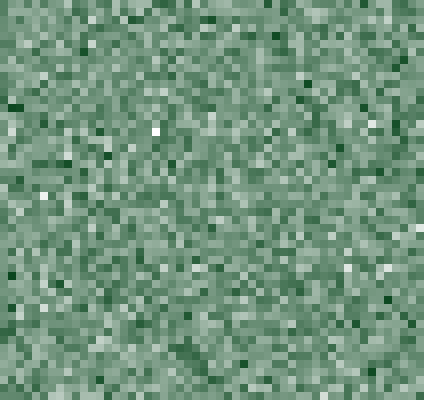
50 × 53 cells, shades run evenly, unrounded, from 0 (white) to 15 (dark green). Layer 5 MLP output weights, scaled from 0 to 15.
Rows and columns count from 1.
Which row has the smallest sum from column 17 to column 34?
17
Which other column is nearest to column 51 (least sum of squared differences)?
10
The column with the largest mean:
11
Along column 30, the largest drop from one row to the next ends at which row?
4
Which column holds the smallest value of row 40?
3
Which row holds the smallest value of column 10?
31
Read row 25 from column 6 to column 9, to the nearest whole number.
1 11 7 5
